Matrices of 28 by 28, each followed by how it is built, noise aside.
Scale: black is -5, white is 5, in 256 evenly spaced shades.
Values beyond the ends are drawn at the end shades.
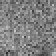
smooth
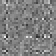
low rank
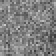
smooth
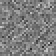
Hankel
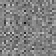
low rank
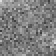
smooth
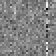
uneven columns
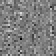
uneven columns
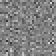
low rank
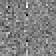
uneven columns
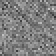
Toeplitz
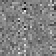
uneven columns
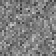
Hankel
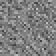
Toeplitz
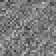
Hankel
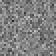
noise
